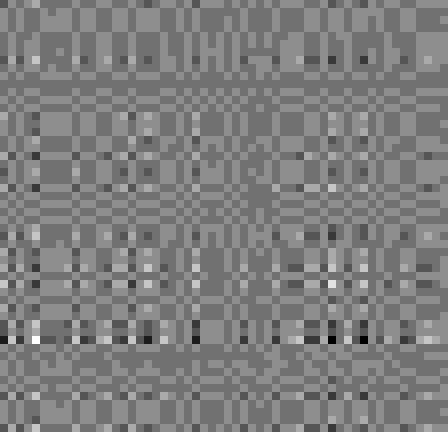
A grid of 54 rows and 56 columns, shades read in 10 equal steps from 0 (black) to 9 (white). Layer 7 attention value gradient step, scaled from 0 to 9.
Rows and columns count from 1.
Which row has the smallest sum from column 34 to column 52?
43
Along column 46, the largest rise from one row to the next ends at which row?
44
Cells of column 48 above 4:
25
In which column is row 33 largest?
42
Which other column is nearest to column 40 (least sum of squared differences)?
35
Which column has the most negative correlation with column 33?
56
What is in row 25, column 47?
5
